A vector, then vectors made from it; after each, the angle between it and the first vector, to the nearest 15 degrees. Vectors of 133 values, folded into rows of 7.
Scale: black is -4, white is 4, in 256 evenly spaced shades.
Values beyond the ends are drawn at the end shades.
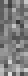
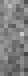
120 degrees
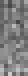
15 degrees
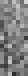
75 degrees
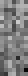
120 degrees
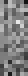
150 degrees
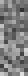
105 degrees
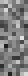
105 degrees
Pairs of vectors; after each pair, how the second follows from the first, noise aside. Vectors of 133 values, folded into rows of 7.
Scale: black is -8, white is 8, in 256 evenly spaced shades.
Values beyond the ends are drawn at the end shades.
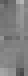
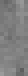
shrunk.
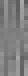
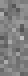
shuffled.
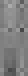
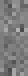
sign-scrambled.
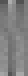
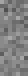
shuffled.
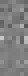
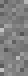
shuffled.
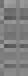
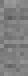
shrunk.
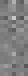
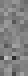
reversed, negated.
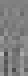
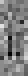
wrapped around, scaled up.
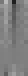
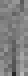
reversed.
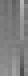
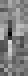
wrapped around, scaled up.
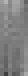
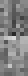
wrapped around, scaled up.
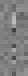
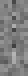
reversed.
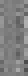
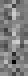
wrapped around, scaled up.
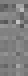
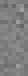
shrunk.
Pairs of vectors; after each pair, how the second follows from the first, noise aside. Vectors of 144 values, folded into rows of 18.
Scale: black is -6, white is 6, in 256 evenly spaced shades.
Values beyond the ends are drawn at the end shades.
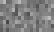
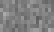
reversed, shrunk.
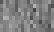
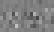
wrapped around, partly zeroed.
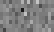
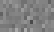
reversed, shrunk.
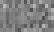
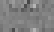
wrapped around, partly zeroed.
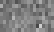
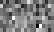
scaled up.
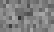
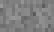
reversed, shrunk.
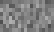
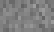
reversed, shrunk.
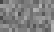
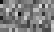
scaled up.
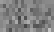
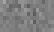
reversed, shrunk.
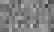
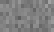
negated, shrunk.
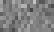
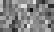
scaled up.
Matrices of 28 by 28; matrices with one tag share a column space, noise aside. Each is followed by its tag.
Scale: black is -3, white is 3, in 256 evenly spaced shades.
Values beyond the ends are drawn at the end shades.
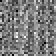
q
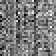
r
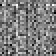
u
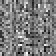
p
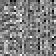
q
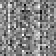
u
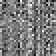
r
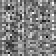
q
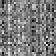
p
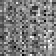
q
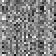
q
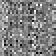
u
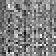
p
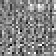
p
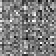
q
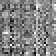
p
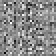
u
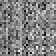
u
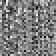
q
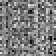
u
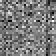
r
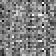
r
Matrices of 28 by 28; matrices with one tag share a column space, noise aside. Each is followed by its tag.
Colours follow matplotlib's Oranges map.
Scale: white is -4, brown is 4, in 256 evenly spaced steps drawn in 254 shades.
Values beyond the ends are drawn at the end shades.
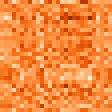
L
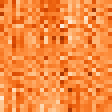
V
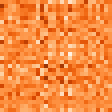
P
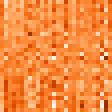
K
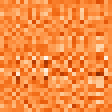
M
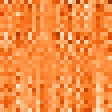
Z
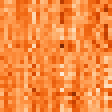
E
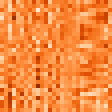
E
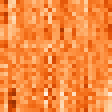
E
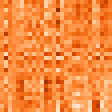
K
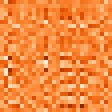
M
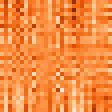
V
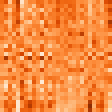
K
